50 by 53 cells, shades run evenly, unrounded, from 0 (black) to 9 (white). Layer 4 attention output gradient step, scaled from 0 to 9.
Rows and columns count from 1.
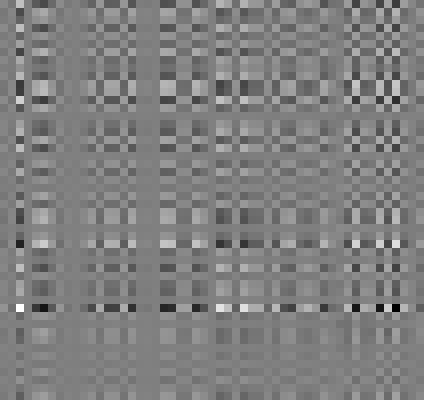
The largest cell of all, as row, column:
39, 3
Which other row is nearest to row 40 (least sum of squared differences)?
43
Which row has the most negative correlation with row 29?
15
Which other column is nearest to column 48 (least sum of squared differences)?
6
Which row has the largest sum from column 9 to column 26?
31
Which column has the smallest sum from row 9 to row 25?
45
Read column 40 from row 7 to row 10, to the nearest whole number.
4 5 5 5
